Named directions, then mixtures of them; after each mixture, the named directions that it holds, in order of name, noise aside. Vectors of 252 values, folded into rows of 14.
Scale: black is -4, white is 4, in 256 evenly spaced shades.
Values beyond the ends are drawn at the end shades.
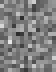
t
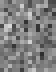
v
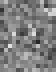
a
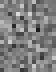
t, v.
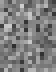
v.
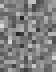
t.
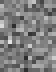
a, t.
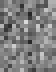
v.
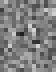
a, t.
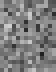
v.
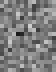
a, t.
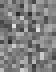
t, v.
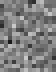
a, t.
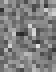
a, t.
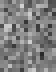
v.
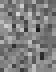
t, v.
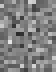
t.
